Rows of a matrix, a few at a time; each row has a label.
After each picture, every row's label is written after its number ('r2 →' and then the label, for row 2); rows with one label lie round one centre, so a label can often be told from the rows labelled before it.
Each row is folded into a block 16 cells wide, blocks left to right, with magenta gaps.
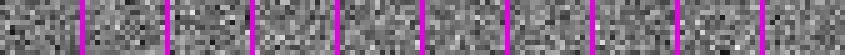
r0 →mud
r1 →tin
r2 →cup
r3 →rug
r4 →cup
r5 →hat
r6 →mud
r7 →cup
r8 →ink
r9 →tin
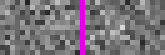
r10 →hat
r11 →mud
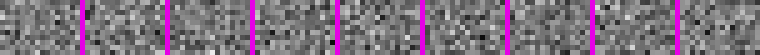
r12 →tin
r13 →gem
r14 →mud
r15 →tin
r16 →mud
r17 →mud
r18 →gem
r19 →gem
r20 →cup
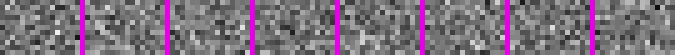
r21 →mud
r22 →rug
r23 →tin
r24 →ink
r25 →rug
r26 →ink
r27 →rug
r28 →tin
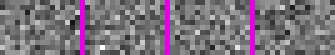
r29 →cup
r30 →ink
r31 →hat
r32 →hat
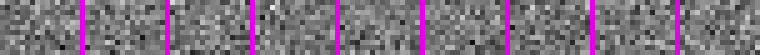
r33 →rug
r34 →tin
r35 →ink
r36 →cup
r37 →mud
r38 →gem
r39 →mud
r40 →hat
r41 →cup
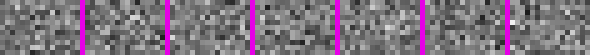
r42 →gem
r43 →gem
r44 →rug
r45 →gem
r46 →hat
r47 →rug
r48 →ink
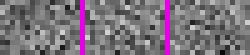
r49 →ink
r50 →gem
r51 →gem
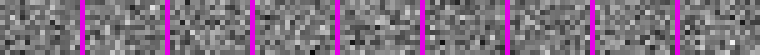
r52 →rug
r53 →cup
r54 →ink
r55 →ink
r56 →tin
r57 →mud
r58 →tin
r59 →gem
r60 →mud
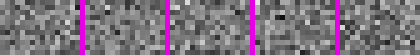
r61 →ink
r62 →hat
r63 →ink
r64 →rug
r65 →gem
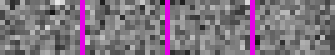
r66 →mud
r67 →hat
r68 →rug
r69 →mud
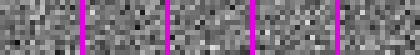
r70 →mud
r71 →hat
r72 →cup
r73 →cup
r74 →cup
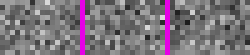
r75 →ink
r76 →hat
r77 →cup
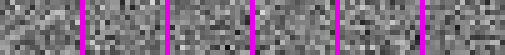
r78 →gem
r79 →gem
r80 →mud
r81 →ink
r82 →gem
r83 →rug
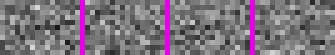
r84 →tin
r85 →ink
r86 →tin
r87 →tin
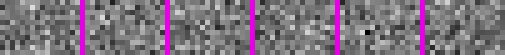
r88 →tin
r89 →hat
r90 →tin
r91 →mud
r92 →tin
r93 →gem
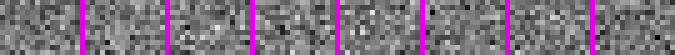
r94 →cup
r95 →ink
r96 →hat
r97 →tin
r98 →ink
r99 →tin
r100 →ink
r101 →cup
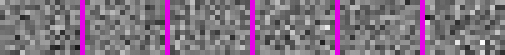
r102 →rug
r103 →mud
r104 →cup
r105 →tin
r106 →cup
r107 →rug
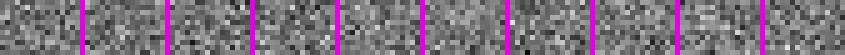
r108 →hat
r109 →ink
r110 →ink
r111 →cup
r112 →mud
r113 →tin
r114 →hat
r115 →tin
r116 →mud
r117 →gem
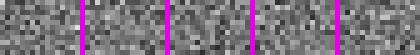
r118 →hat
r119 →mud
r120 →rug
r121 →hat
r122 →ink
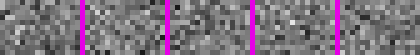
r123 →gem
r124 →cup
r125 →hat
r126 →gem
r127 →rug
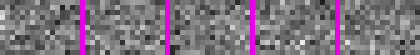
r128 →tin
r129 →hat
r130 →cup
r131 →cup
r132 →cup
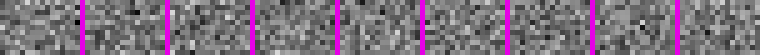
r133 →cup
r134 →tin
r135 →cup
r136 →tin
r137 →mud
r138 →tin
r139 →tin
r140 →mud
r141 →gem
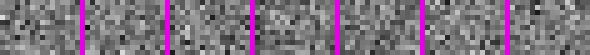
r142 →tin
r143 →mud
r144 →mud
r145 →mud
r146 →hat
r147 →mud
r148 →hat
